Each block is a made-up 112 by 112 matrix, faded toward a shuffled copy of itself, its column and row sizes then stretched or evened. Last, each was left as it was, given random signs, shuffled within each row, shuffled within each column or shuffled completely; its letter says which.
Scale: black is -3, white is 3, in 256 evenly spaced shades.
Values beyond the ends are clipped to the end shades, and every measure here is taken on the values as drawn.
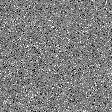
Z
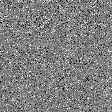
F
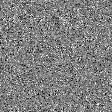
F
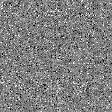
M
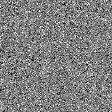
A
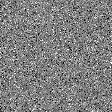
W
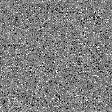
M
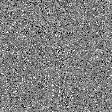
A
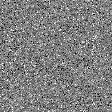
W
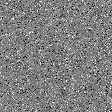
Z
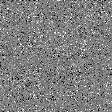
A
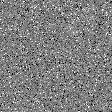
Z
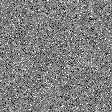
Z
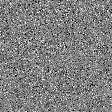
F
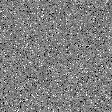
W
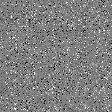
M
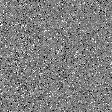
W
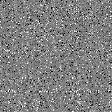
M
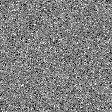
F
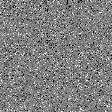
A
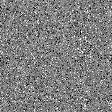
A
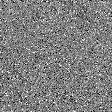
F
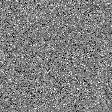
F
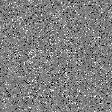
M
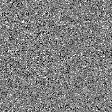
M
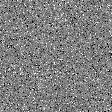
Z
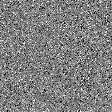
W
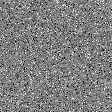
Z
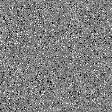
A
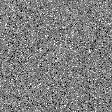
W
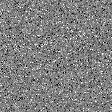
F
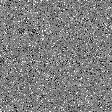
F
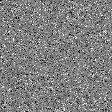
F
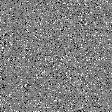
A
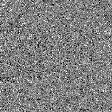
M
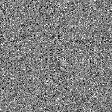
M
